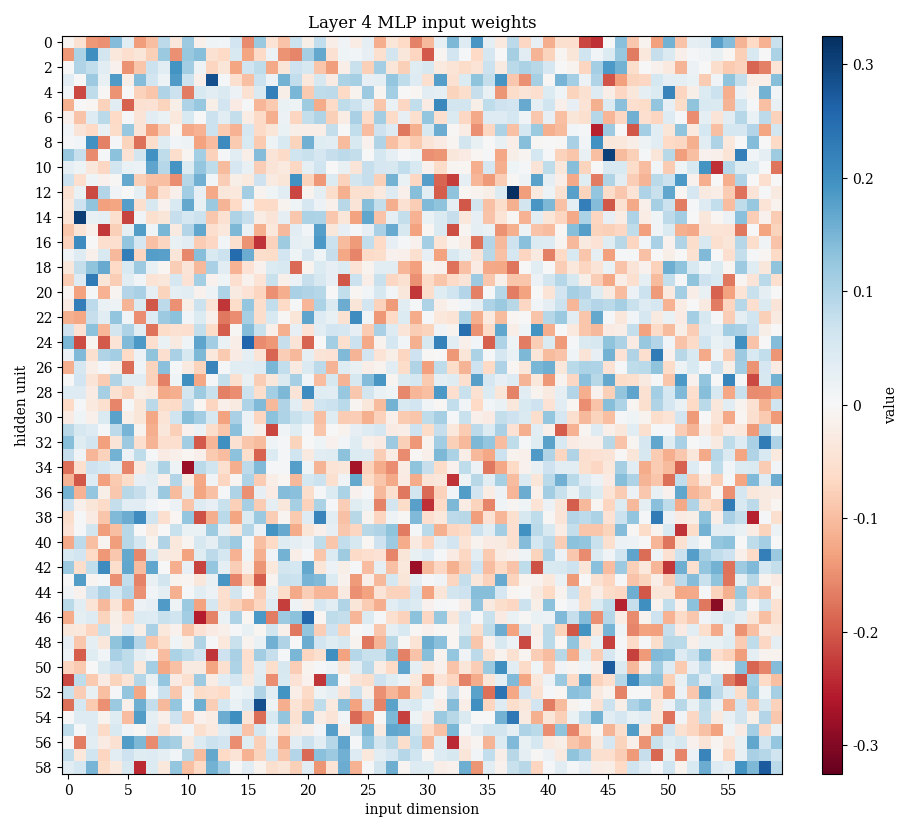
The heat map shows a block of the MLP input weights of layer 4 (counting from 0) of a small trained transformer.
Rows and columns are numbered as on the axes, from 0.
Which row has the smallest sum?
44
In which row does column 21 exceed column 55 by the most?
43
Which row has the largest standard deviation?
42
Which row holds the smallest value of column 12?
49
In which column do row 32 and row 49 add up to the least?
12
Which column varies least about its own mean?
22
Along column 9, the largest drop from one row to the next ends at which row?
11
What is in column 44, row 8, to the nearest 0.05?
0.2
